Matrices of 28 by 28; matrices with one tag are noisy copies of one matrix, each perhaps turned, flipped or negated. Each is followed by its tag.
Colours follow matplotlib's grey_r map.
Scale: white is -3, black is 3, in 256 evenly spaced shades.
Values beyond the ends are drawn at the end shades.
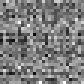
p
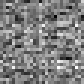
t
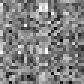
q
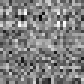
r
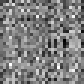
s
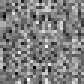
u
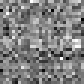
q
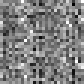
p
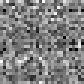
p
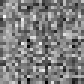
u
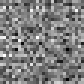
u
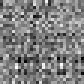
r
